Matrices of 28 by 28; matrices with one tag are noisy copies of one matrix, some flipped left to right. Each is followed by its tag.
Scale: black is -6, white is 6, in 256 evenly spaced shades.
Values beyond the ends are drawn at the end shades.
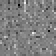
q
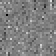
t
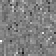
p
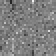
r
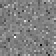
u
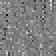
t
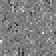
p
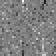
r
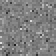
u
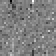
r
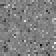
u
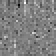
q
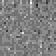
q
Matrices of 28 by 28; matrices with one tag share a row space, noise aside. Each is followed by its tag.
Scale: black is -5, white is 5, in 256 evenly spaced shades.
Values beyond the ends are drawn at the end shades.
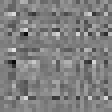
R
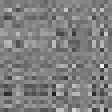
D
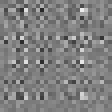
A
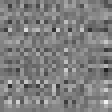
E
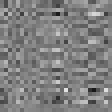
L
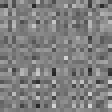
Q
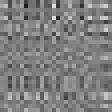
E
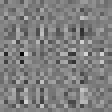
A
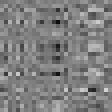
L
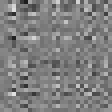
R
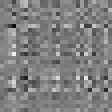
R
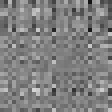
Q
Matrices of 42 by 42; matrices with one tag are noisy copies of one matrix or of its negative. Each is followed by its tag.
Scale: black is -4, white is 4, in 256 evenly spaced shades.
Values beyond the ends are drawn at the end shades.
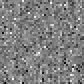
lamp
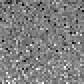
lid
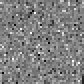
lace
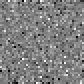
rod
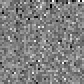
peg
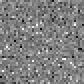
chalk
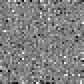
rod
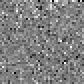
peg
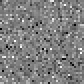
chalk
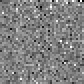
peg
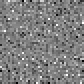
rod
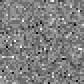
chalk
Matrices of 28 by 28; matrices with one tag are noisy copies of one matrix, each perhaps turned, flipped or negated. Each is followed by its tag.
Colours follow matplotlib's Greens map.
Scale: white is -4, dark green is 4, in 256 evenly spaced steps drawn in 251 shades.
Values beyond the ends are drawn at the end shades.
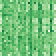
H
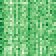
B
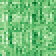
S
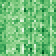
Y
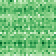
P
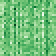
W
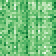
B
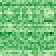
Y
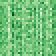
W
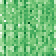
H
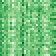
P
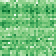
B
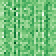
W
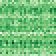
P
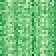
P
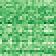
Y
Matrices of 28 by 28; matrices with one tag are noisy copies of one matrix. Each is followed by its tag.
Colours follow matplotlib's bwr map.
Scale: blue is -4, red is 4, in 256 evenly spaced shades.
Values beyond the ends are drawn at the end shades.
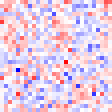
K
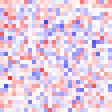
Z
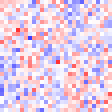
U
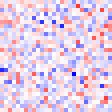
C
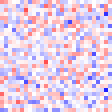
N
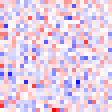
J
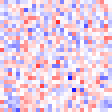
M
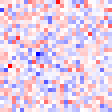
C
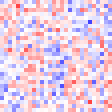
U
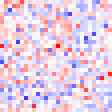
K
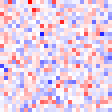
C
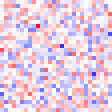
J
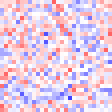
K
